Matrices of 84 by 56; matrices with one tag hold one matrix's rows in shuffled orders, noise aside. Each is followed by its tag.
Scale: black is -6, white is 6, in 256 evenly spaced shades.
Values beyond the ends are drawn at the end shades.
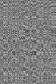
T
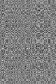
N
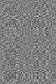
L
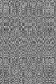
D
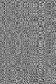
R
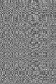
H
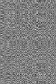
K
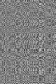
R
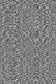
L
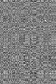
T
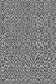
N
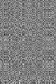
D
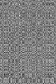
D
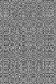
D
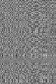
H
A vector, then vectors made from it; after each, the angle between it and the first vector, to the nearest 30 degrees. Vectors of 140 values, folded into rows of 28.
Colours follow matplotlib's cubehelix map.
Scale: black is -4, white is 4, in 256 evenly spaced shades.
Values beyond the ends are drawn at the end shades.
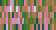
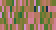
120 degrees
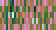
150 degrees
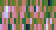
90 degrees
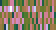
30 degrees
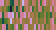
120 degrees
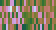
30 degrees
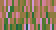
90 degrees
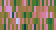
60 degrees
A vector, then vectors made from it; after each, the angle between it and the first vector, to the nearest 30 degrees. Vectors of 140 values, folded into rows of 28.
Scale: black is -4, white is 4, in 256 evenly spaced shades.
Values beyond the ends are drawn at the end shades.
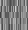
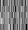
120 degrees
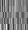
90 degrees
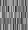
150 degrees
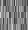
120 degrees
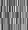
30 degrees
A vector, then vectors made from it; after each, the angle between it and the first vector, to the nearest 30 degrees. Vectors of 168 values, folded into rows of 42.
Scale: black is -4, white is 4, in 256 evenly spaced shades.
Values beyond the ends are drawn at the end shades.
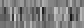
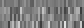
120 degrees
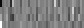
90 degrees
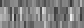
150 degrees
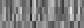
120 degrees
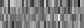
90 degrees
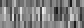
150 degrees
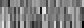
120 degrees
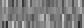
90 degrees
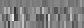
120 degrees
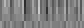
90 degrees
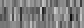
30 degrees
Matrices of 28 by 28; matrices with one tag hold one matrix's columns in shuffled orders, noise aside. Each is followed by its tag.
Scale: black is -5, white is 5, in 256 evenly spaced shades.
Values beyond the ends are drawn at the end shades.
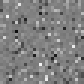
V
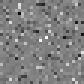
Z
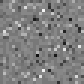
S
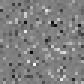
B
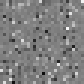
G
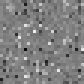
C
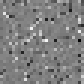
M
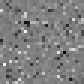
B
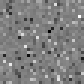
V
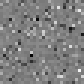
S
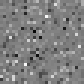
V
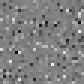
B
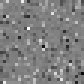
G
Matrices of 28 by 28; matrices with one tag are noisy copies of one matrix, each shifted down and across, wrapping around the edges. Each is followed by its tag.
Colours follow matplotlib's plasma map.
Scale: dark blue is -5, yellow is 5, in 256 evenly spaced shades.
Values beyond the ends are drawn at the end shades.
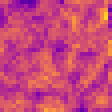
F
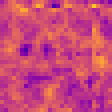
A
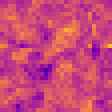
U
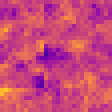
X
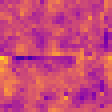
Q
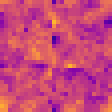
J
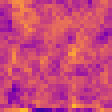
Q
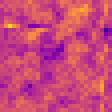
U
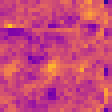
J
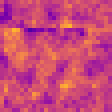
Q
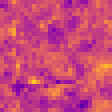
U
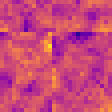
F
